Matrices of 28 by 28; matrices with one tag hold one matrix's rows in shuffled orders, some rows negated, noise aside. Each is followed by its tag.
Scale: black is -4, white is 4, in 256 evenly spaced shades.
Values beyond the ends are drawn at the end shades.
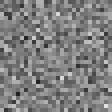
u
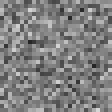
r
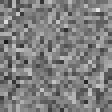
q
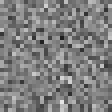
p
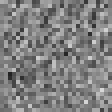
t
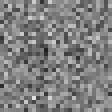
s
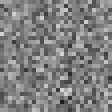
p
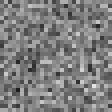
r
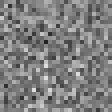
s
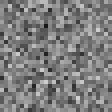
s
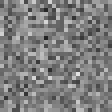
s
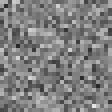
r
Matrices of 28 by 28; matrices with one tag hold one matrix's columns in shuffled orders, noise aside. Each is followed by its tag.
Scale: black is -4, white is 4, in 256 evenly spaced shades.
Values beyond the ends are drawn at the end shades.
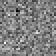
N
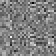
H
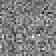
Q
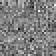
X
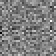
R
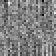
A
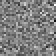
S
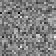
Q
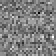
Q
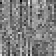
A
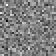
S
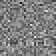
H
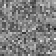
X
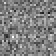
Q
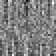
A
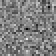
X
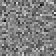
S
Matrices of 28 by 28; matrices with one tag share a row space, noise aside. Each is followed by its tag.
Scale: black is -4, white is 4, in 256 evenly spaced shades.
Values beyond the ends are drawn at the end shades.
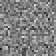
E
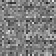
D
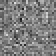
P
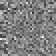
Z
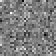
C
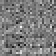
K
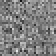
P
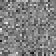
E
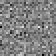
C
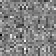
C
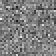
P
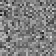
Z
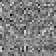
C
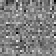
K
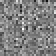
P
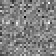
C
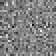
Z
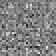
D
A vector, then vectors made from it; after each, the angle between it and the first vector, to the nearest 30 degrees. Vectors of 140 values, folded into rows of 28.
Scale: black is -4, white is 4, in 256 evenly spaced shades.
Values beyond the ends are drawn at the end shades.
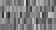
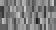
60 degrees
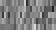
30 degrees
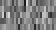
150 degrees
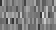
120 degrees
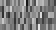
30 degrees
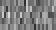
150 degrees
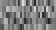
60 degrees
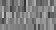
150 degrees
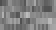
120 degrees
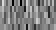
120 degrees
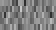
120 degrees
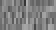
120 degrees
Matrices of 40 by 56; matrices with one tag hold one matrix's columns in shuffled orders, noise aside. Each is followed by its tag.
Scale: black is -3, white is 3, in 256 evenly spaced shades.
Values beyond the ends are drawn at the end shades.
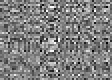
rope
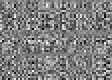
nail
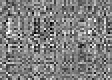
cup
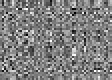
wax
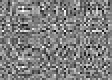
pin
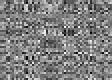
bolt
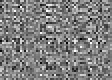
rope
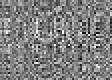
cup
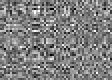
pin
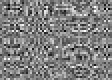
pin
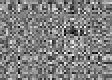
bolt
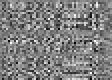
nail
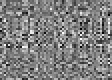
cup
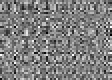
bolt
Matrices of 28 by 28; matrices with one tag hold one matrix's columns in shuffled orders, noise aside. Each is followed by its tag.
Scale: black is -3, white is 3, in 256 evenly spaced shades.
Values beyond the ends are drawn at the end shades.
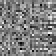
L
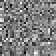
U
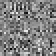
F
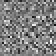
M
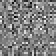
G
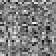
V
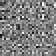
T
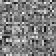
V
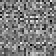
G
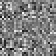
F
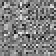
T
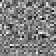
T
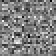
M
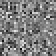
F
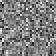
U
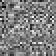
G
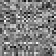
G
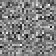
T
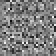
M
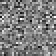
G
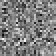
U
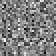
U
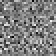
M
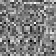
V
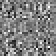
F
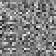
L
